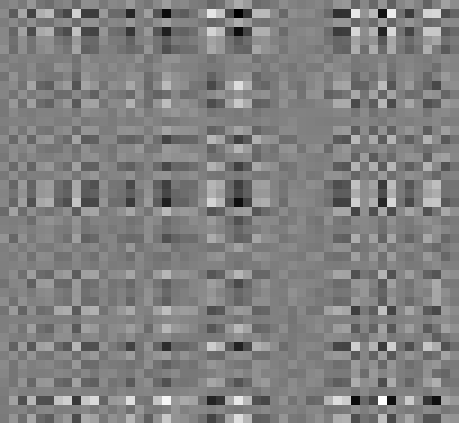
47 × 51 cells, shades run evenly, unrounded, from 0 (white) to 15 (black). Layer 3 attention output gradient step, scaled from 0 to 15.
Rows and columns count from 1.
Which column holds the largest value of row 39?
27
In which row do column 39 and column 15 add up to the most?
2
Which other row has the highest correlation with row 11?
29
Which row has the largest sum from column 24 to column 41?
35
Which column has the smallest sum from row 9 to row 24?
49
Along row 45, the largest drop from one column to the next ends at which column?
43
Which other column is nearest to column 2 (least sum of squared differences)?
21
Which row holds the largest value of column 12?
45
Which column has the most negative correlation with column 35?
37
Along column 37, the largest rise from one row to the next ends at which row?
46
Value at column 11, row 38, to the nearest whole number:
7
